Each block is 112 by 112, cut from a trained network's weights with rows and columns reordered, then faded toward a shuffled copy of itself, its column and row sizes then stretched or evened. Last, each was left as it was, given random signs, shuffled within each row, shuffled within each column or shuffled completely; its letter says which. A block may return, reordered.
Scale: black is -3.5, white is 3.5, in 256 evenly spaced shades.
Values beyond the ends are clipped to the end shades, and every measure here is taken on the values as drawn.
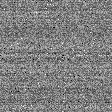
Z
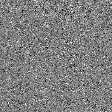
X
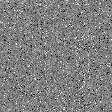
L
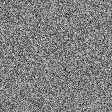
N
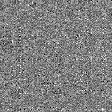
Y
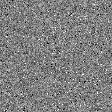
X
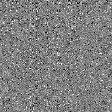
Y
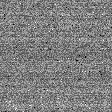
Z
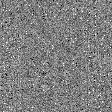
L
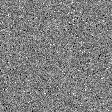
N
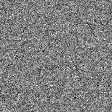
Z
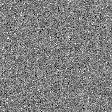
L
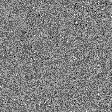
X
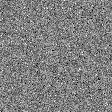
N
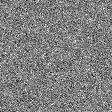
N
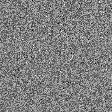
X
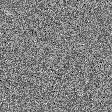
N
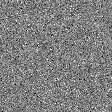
N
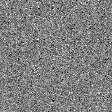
X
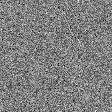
L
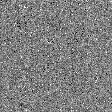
L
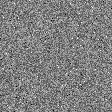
N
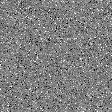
Z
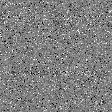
Z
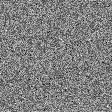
N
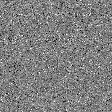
Z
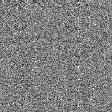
Y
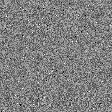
X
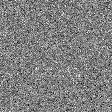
N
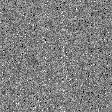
L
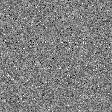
Z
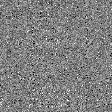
Y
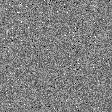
L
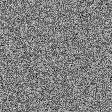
N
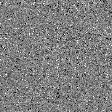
X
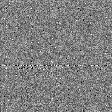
Y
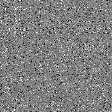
X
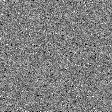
Z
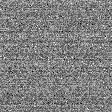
Z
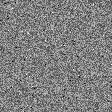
N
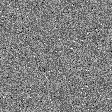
N
